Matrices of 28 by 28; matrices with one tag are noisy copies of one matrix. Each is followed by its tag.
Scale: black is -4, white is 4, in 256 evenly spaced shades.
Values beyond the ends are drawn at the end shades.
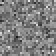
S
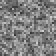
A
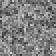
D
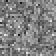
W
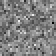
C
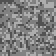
W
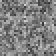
A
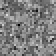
A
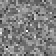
D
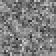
S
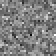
D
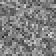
D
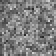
W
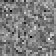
W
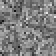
S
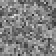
D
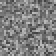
A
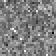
C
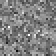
D
